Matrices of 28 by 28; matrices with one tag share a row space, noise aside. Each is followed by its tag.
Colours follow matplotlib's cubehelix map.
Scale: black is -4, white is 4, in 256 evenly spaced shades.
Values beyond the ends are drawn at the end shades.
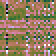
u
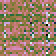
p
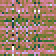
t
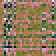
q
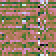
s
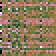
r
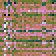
q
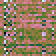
q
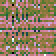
t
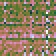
p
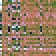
r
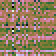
t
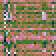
q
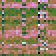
s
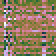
q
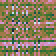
t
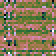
q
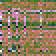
r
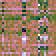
s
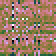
t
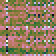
u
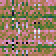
t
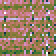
p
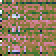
r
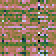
s
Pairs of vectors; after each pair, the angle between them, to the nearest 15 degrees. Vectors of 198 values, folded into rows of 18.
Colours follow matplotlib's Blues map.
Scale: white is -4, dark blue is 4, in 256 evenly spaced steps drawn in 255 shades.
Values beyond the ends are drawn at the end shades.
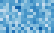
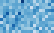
105 degrees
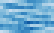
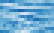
135 degrees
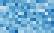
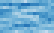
90 degrees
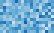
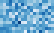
120 degrees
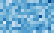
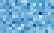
105 degrees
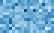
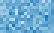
75 degrees
